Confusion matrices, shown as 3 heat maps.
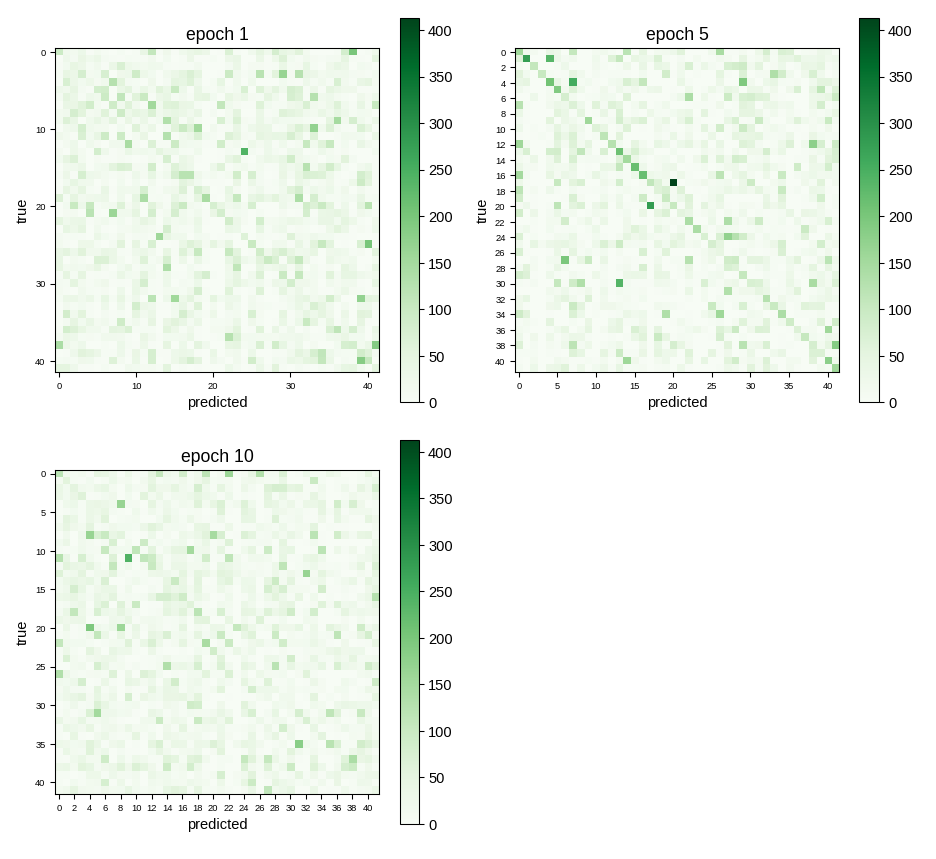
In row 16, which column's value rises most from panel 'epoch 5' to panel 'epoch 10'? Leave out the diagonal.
41
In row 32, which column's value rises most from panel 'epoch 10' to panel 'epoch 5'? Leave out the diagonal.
9
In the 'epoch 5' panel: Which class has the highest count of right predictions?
1
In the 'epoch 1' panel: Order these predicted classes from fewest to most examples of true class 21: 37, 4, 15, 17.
17, 37, 15, 4
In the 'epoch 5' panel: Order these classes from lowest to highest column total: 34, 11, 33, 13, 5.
33, 11, 34, 5, 13
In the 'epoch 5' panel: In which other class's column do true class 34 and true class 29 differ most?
26
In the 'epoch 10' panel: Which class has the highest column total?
18
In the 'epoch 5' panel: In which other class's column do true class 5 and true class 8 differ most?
39
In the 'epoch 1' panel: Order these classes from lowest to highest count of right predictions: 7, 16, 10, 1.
1, 10, 7, 16
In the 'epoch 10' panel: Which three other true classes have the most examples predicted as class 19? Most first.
22, 0, 11
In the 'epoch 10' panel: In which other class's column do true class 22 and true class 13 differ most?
32
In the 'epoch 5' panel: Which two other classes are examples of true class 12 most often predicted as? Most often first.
38, 0
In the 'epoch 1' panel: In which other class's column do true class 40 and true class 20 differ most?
39
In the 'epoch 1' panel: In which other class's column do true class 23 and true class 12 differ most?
9
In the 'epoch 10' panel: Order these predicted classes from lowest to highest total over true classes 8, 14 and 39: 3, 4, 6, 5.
3, 5, 6, 4
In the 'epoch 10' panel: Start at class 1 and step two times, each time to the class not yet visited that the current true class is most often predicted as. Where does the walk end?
29
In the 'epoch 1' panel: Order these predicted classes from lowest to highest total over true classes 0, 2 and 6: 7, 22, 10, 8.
7, 10, 22, 8
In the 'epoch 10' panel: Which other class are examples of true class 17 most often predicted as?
10
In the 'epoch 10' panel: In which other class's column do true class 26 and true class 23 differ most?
0
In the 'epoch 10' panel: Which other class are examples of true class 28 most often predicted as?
25
